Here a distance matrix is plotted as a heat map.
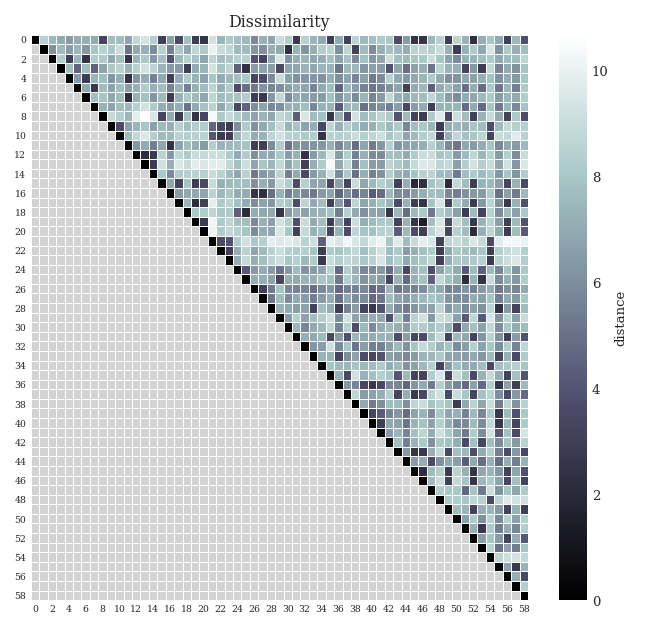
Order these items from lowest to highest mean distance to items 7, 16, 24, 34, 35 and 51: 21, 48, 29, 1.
29, 48, 1, 21
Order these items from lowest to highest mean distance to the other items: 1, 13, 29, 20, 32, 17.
17, 20, 32, 1, 29, 13
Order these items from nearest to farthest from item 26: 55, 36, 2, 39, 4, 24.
4, 2, 36, 55, 39, 24
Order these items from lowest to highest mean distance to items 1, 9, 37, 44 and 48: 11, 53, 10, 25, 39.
10, 11, 39, 53, 25
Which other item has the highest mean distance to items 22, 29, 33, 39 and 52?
13
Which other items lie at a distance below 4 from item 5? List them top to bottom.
7, 24, 44
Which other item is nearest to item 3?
25
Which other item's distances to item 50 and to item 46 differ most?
19
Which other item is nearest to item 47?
7
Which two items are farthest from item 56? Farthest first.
21, 48
